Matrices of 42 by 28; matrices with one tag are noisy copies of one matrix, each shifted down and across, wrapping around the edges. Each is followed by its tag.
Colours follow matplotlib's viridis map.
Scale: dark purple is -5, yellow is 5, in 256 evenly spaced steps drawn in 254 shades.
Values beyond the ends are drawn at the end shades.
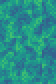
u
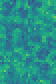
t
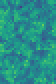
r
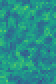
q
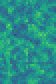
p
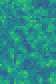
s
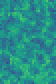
p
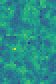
r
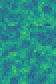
q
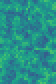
t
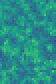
s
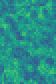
s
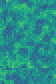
q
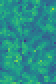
r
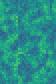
u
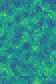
q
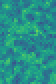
q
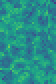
t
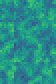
u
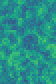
p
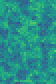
t
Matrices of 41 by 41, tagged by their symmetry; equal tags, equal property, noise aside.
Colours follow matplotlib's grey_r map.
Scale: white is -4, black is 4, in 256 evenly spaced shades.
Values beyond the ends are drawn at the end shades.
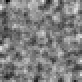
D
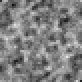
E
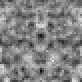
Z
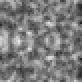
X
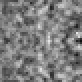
X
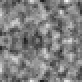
X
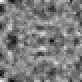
X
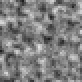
D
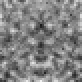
Z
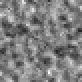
E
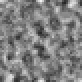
E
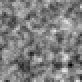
D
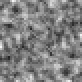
E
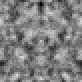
Z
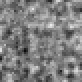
D
